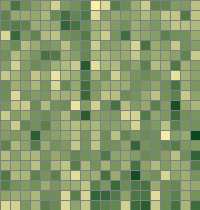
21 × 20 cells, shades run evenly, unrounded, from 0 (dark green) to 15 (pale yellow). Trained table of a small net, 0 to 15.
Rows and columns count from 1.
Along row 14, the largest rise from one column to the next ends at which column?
17
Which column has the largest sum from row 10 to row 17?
2
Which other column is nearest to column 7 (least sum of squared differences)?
16
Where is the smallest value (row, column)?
14, 20
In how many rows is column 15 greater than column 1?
9
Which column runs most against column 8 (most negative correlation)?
4
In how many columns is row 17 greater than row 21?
12
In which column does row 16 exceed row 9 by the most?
18
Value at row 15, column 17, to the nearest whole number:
6
